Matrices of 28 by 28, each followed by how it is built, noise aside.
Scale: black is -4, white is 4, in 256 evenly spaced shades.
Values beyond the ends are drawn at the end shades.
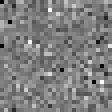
sparse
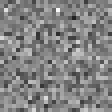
repeating columns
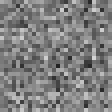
blocks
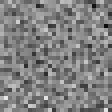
repeating columns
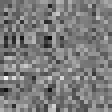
low rank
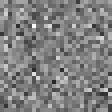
low rank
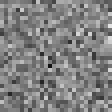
blocks
